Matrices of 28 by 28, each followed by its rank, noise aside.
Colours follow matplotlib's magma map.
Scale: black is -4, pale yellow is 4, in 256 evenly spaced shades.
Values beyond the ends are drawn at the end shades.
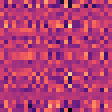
three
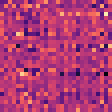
four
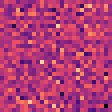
six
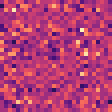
four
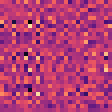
three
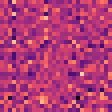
five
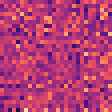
five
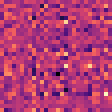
three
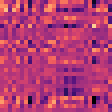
three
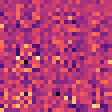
five
